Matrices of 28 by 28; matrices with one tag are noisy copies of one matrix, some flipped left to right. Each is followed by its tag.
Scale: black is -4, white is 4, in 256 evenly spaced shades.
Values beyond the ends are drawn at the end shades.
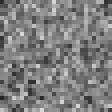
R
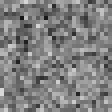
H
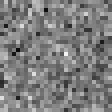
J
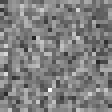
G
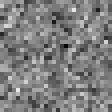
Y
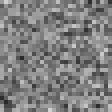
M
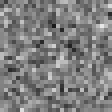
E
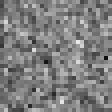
R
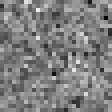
Y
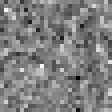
H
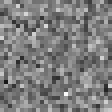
M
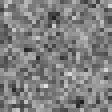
Y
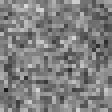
G
